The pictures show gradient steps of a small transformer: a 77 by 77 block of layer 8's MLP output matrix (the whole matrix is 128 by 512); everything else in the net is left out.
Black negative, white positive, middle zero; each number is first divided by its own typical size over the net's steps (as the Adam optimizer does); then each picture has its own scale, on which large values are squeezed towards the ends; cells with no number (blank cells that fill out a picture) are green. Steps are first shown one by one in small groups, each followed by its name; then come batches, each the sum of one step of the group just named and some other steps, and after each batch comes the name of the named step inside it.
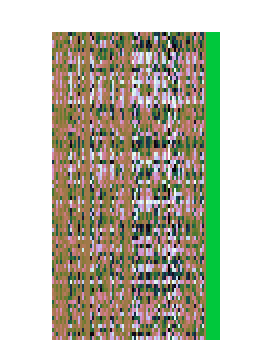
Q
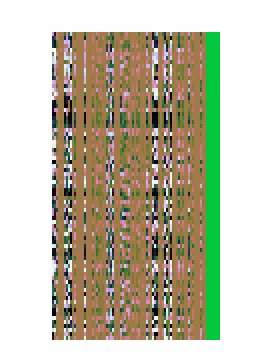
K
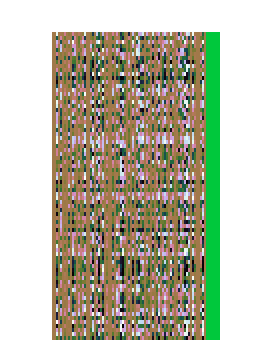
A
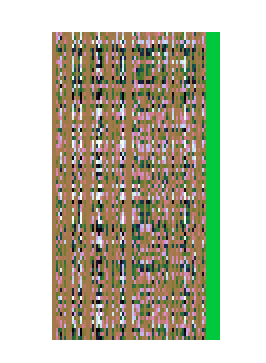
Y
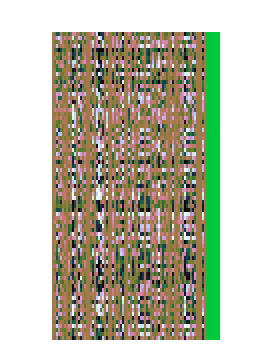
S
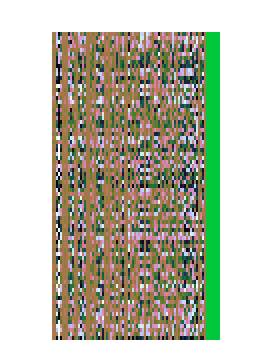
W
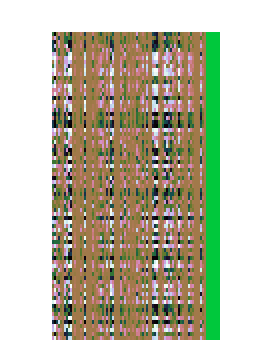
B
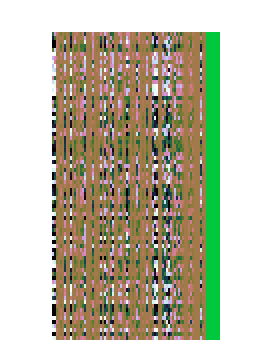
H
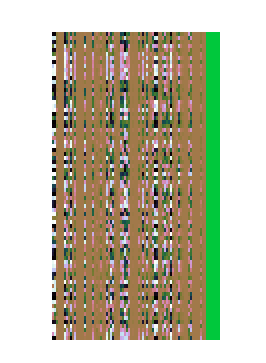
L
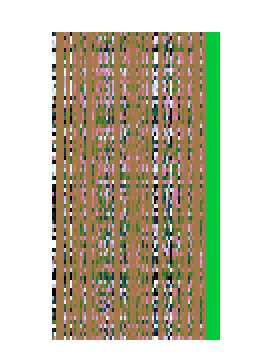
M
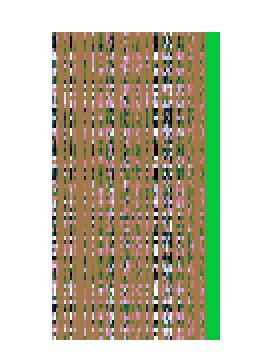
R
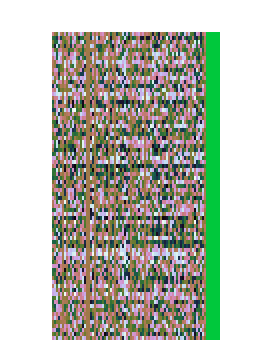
R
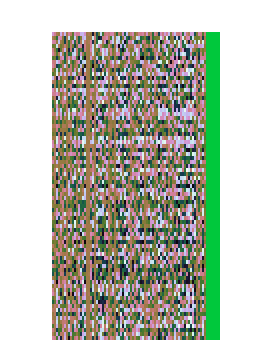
A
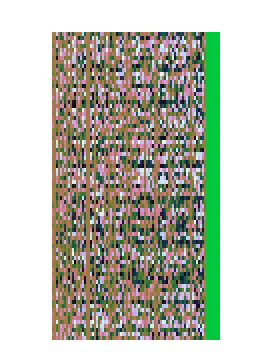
A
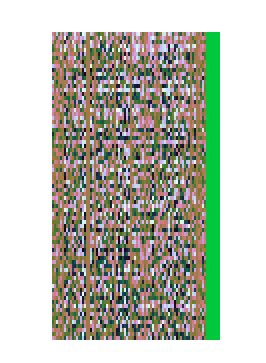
A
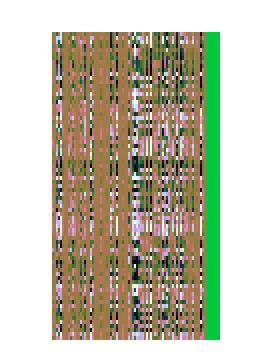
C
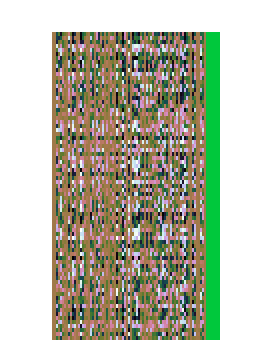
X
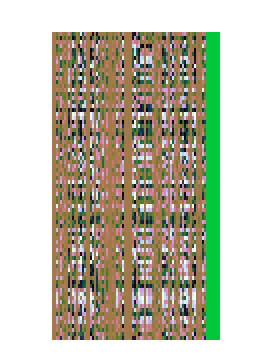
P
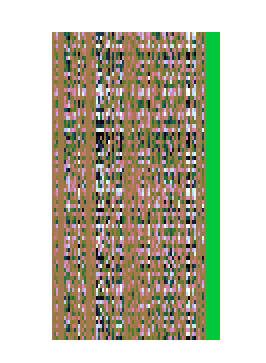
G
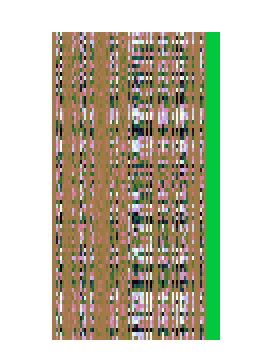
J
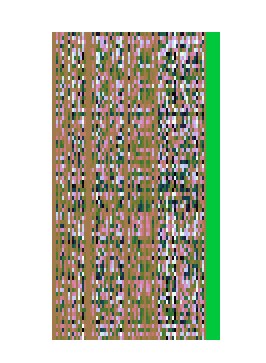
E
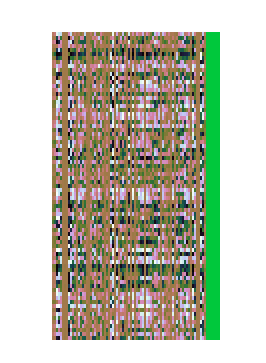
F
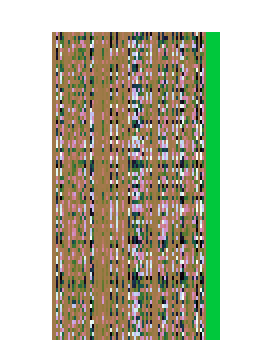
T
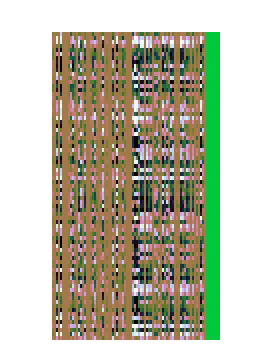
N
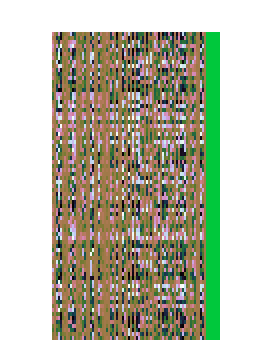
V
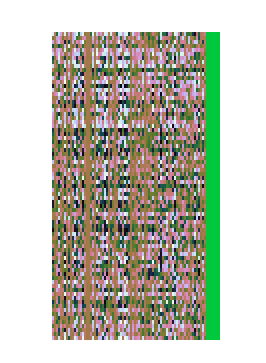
E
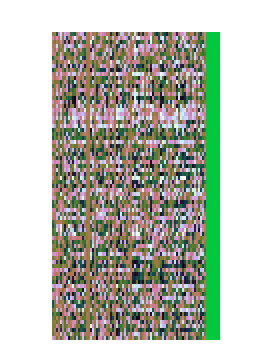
C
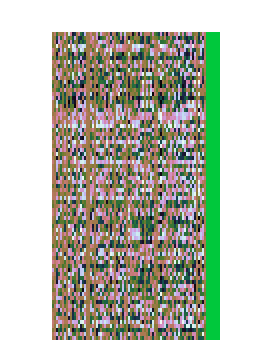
X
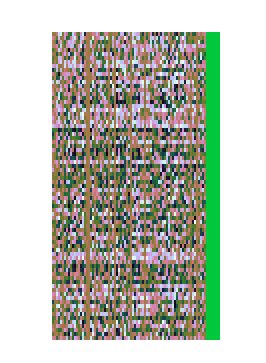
F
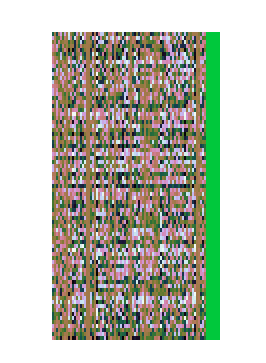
P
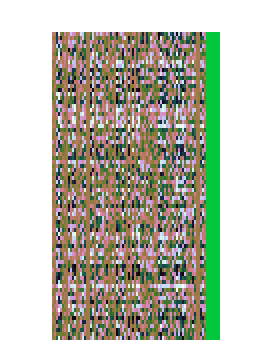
V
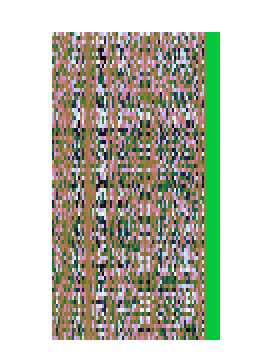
E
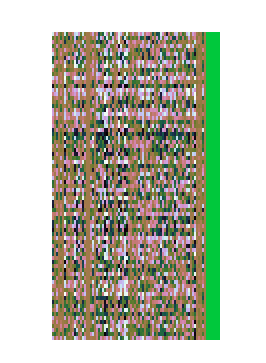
G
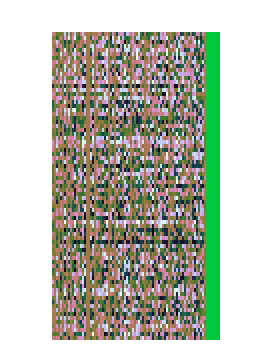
T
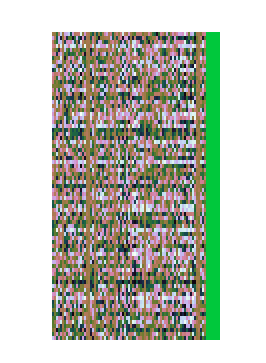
P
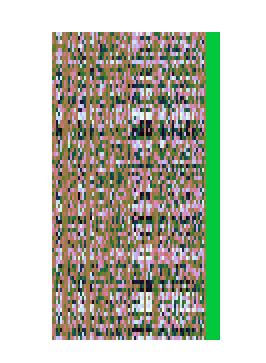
J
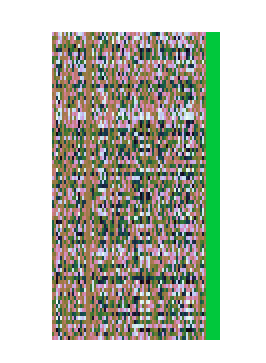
N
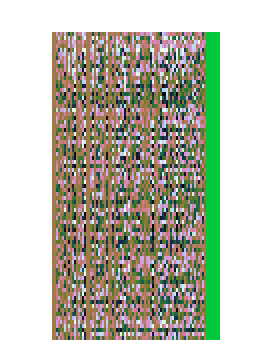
E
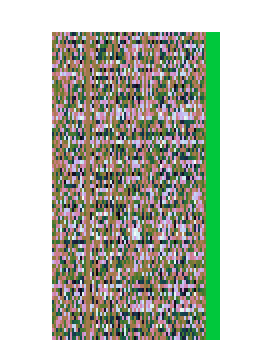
X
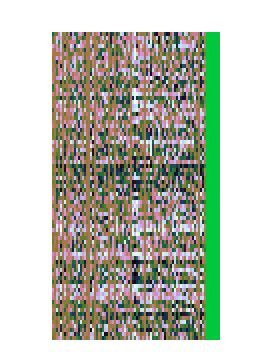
C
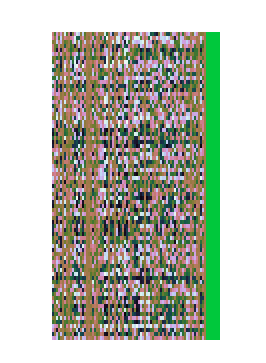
N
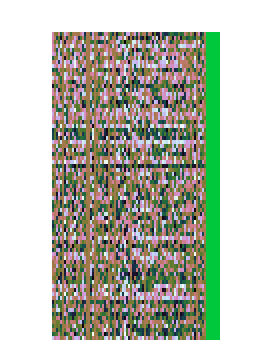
V
